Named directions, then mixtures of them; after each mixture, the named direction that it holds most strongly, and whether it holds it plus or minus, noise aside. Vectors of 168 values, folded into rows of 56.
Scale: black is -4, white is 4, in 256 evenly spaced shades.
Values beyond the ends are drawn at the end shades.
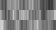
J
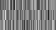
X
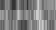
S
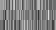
X, minus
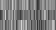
S, minus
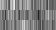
X, minus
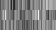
X, plus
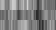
S, minus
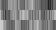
J, plus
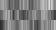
J, minus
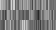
X, minus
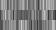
J, minus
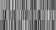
X, minus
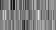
X, plus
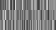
X, plus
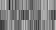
J, minus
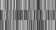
S, minus
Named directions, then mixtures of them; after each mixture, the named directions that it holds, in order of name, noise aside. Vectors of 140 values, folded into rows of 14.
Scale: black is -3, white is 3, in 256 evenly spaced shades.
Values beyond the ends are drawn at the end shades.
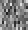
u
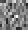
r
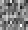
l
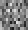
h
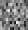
h.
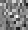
h, r.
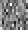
h, u.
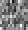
l, u.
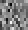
h, r.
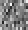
u.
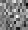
h, r.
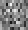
h.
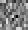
r.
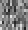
l, u.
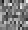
l, u.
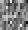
l.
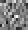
r.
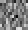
r.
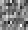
l.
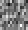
l.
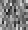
u.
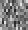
u.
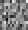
l, r.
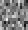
h, l.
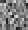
r.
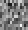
l, r.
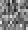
l, u.
